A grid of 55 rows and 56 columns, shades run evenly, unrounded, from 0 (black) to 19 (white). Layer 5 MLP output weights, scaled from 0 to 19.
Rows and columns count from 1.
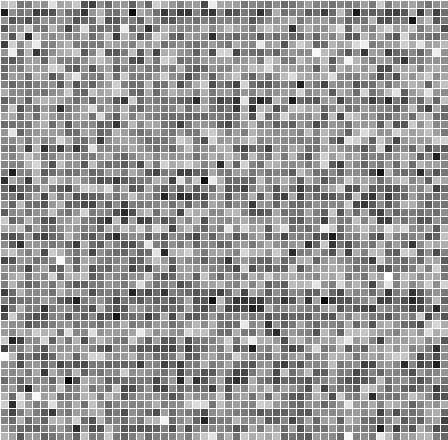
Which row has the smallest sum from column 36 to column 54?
38
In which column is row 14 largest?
12
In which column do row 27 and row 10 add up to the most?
42
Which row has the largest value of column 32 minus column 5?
43
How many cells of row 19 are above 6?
49
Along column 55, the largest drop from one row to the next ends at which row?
39
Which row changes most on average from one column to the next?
7
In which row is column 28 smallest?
21
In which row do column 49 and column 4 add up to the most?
4
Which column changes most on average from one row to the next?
55
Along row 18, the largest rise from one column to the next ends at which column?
44
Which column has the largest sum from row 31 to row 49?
8
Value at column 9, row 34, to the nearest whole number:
13
